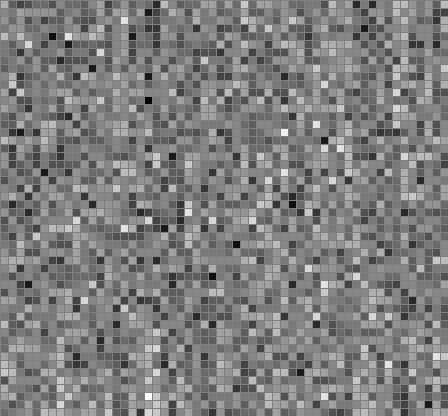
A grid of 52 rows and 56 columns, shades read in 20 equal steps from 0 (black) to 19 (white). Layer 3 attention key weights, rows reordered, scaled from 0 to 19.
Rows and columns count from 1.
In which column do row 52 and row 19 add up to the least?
27
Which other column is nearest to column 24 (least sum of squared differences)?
33
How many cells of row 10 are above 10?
16
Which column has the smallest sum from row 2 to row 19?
19
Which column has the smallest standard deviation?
14
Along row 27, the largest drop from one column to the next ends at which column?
40
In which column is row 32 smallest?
49
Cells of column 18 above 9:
30
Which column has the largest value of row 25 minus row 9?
12
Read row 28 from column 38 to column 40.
9 10 6
